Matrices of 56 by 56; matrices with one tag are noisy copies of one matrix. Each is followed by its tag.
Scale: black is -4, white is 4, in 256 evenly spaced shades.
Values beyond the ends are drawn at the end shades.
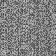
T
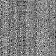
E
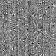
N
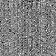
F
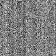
E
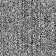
F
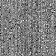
F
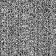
T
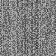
F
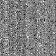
E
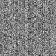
N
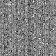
N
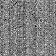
E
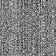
F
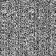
T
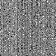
F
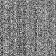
E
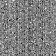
N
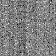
E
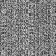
T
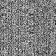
T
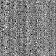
E
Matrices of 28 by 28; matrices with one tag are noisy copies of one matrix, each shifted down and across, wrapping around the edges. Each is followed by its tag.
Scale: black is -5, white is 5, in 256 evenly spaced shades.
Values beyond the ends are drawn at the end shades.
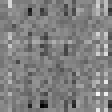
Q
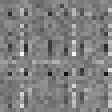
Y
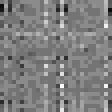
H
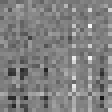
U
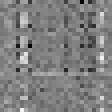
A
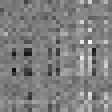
Q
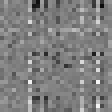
H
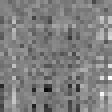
Q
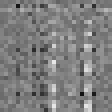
A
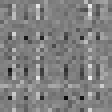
Y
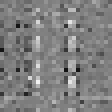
A
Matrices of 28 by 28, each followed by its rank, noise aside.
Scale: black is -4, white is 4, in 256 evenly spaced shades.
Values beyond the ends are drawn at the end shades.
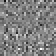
six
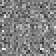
six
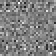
six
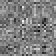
four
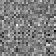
seven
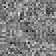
six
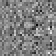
four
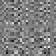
three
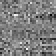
six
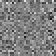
four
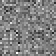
six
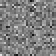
four
